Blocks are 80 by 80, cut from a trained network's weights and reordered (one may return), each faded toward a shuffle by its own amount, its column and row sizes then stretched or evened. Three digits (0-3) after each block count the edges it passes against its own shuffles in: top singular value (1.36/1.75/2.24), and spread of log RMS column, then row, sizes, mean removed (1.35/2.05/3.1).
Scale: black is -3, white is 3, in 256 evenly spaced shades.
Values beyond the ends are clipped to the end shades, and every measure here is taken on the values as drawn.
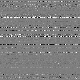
2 0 3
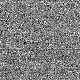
0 0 0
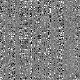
1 3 1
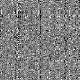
2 2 1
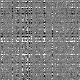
3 3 2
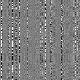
3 3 0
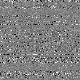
0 0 3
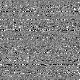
0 0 3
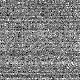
2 1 0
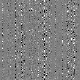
1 3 0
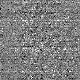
1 2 1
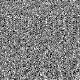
1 1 1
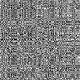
3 0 2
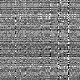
3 2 1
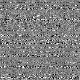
0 0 3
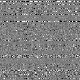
2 0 3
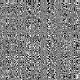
2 3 2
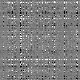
3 3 2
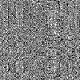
2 1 0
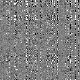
2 3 2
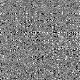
1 1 2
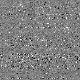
0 1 2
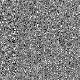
1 2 0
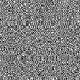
3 0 1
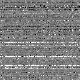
3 0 3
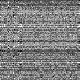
3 1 2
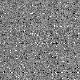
0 1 2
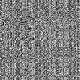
3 0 0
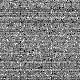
2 0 0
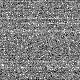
1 0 0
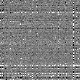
3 2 2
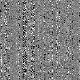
1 3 0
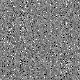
0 2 0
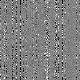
2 3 1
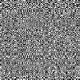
3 1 3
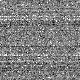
2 1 1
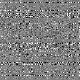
2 2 3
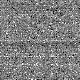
1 1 1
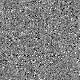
0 0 1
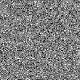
2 0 1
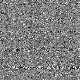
0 0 2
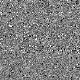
0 1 2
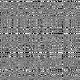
3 2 3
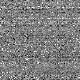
1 1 2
